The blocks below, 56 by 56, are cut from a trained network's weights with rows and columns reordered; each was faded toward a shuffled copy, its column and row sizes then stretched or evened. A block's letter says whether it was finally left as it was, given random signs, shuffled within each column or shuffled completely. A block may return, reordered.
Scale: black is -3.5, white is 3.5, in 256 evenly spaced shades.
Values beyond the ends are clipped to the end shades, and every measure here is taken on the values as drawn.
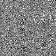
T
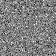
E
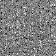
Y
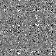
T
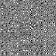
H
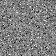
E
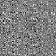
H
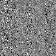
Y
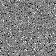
E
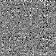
T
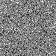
E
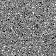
E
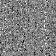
Y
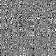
H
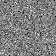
E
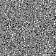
Y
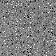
Y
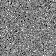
E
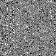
Y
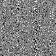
Y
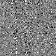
T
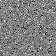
E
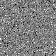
E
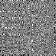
H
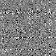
T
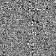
T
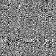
H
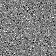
E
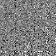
T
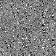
Y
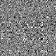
H
